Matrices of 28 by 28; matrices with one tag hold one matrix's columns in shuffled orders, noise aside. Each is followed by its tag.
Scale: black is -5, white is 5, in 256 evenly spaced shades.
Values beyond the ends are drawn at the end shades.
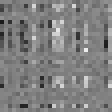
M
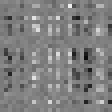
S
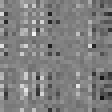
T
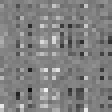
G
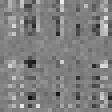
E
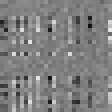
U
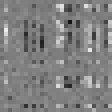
M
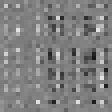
S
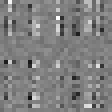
E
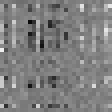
M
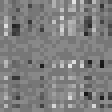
E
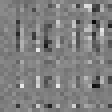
M
